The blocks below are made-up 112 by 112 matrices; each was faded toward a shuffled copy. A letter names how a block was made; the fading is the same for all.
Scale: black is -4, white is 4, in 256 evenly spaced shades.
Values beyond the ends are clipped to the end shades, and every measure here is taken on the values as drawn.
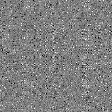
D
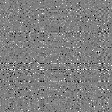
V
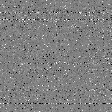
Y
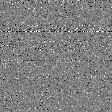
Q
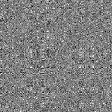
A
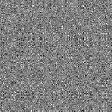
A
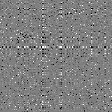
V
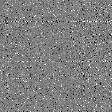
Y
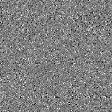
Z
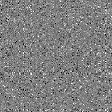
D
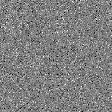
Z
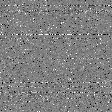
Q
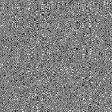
D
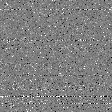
Q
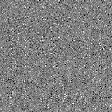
Z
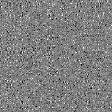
D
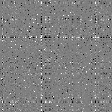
V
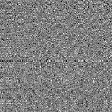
A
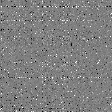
Y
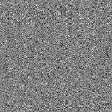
A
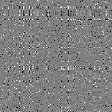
V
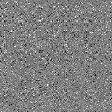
D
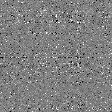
Y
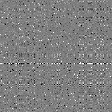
V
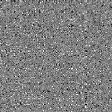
D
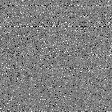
Q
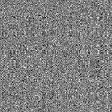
A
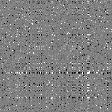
V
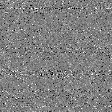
Q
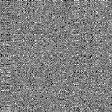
A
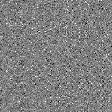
Z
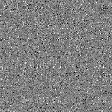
Z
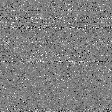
Q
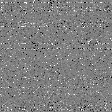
Y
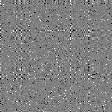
V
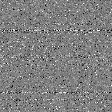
Q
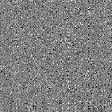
D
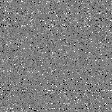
Y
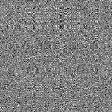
A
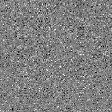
Z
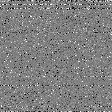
Q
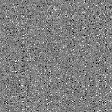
D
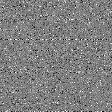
Q
